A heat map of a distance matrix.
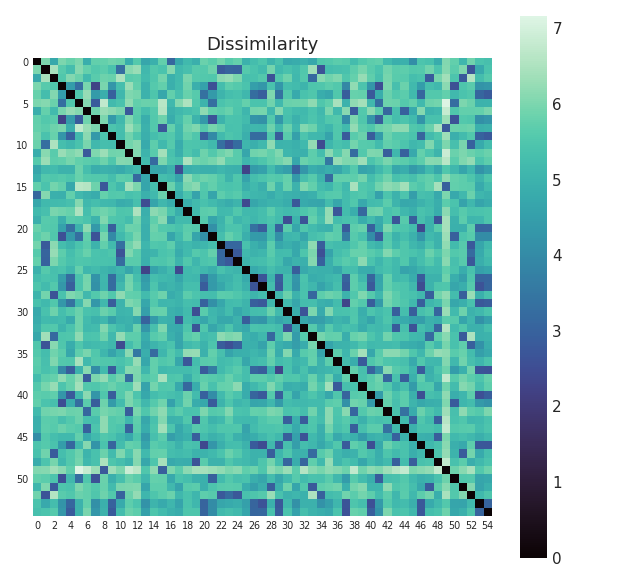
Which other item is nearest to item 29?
37
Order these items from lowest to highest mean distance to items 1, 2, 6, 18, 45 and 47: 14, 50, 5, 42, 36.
36, 42, 50, 14, 5
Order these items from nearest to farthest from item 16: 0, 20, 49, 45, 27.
0, 45, 27, 20, 49
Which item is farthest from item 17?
5
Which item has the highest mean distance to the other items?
49
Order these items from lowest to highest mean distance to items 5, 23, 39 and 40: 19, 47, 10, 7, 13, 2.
7, 10, 13, 19, 47, 2
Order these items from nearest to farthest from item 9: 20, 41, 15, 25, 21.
20, 21, 41, 25, 15
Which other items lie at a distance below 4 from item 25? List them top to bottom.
13, 17, 31
